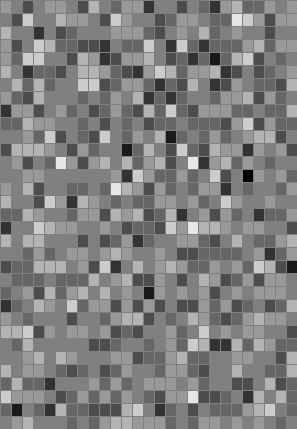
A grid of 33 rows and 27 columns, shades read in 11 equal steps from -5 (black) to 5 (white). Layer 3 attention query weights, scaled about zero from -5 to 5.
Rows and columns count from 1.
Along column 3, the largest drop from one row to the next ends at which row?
6
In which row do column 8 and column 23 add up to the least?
14
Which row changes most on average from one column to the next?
13
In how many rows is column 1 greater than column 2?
16
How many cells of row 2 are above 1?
5
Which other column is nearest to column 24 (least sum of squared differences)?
17
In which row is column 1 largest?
31
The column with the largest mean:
3
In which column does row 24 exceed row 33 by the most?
7
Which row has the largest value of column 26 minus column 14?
23
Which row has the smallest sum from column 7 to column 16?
4
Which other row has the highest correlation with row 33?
15
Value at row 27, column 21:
-3
